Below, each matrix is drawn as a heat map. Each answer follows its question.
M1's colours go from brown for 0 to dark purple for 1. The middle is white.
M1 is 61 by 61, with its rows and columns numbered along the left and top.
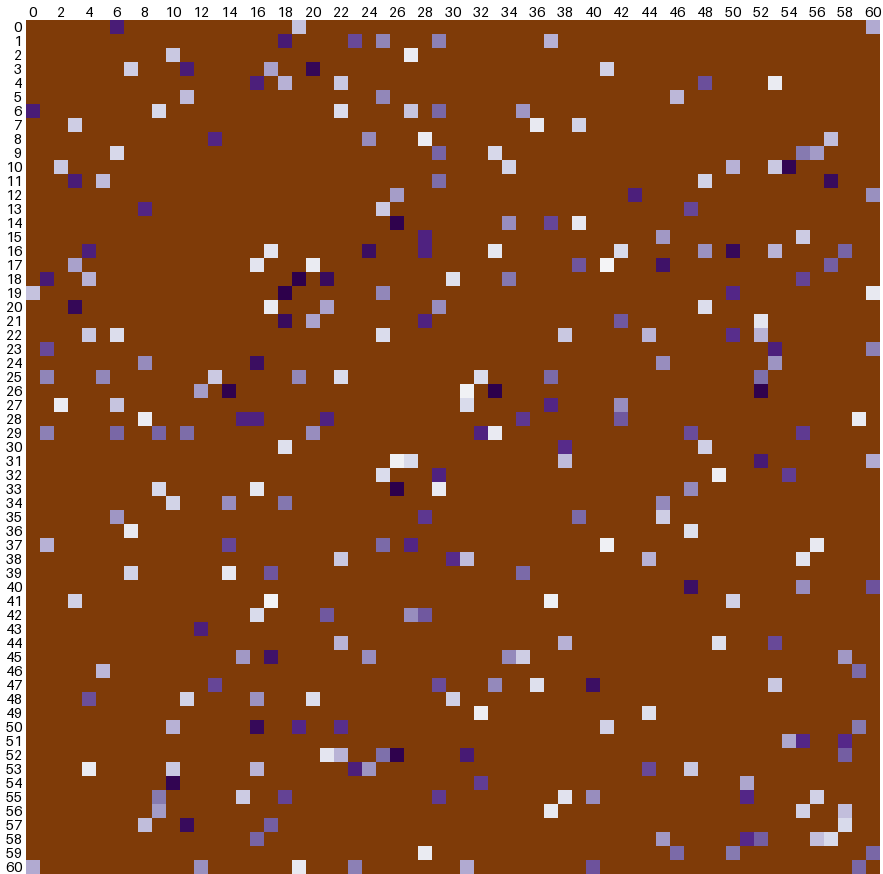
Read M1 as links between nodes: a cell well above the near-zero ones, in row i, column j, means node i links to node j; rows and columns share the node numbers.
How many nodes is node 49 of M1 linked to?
2
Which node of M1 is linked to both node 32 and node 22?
node 25
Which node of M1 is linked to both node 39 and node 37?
node 14
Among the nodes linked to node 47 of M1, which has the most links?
node 29
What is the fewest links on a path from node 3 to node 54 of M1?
4
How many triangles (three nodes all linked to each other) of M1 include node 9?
4
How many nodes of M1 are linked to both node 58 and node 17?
3
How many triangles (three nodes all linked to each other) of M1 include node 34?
0
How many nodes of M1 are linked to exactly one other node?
1
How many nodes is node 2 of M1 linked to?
2
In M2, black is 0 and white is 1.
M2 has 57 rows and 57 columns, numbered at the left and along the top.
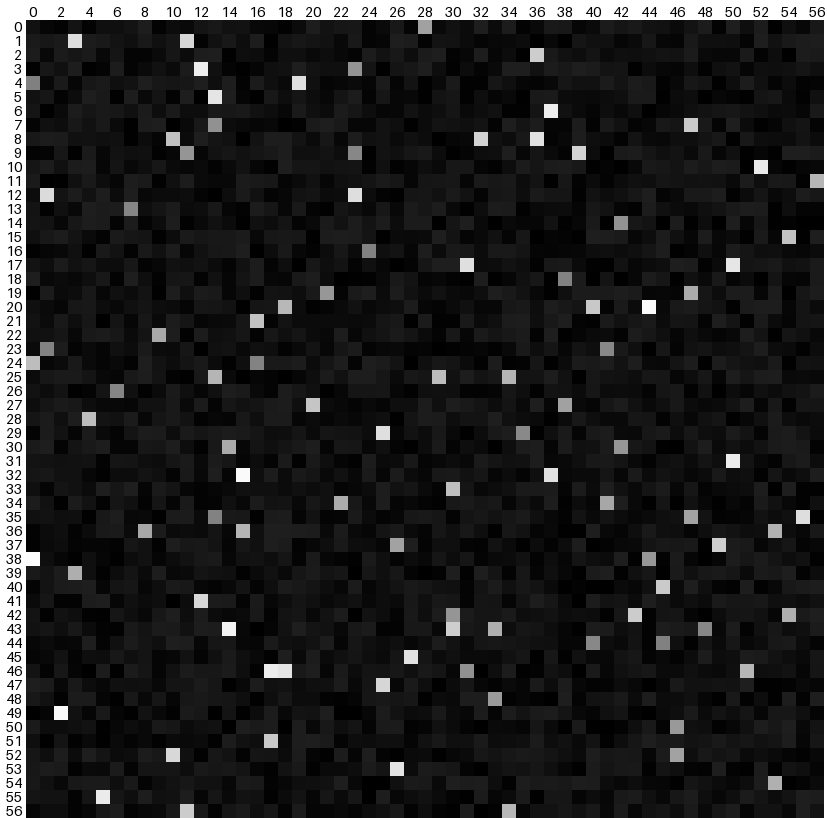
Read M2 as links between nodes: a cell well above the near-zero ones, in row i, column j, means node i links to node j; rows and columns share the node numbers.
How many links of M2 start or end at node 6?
2
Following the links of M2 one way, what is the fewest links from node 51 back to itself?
4
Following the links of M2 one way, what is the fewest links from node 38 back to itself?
4
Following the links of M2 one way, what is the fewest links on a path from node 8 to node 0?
6
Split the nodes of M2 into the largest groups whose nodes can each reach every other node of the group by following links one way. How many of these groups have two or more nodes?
8
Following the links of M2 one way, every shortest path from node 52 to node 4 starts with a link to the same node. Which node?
node 46
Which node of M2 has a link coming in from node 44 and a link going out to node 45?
node 40
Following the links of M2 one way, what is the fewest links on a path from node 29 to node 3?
6
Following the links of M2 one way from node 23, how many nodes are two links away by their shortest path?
3
